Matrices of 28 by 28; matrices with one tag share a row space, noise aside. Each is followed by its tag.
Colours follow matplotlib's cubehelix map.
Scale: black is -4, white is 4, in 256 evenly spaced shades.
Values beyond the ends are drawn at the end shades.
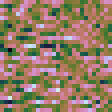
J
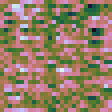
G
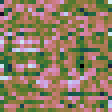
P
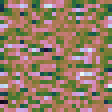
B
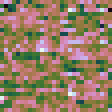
P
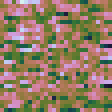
G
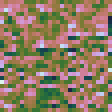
P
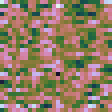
B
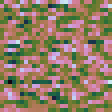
G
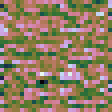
P
